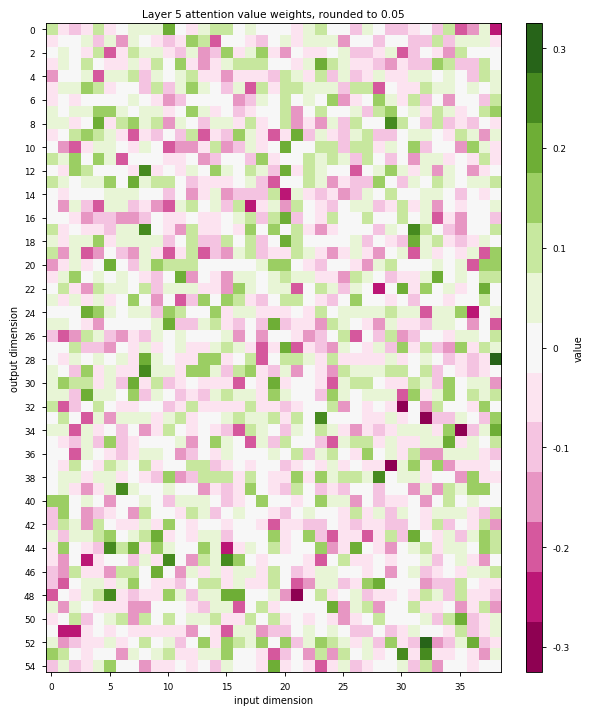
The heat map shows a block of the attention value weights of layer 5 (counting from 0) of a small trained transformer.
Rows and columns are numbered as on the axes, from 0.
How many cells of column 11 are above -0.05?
30
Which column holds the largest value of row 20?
5
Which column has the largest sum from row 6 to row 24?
20
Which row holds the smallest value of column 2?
51
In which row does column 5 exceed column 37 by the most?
48
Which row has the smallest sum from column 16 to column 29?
42
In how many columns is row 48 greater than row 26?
22
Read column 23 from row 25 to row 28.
-0.15 -0.1 -0.1 -0.05
